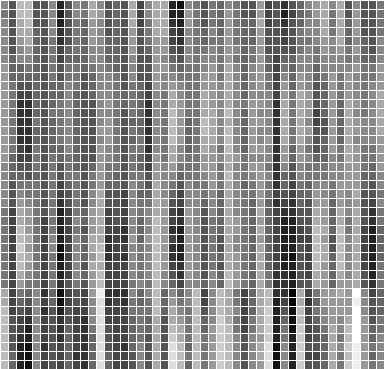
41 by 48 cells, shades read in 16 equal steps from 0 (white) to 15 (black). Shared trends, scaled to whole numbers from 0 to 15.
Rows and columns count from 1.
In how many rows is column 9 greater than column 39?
18
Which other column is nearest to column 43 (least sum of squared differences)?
41
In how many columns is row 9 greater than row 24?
18
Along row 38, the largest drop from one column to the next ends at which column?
38
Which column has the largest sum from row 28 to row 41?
37
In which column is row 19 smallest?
29
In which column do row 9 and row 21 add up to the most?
35
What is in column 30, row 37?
8
